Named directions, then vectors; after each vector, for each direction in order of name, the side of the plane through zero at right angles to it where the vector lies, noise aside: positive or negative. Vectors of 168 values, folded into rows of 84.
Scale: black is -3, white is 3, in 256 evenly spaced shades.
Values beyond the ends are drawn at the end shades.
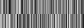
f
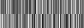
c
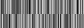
positive, negative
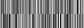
positive, negative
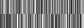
negative, negative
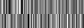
negative, positive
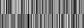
negative, positive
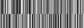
positive, negative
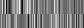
negative, positive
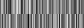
negative, positive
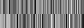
positive, positive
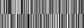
negative, positive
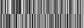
positive, negative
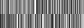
negative, negative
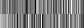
positive, positive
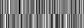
negative, negative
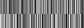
positive, positive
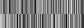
positive, positive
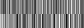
positive, positive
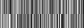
negative, positive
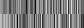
positive, positive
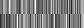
negative, negative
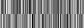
positive, negative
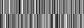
negative, negative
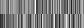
negative, negative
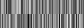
negative, positive
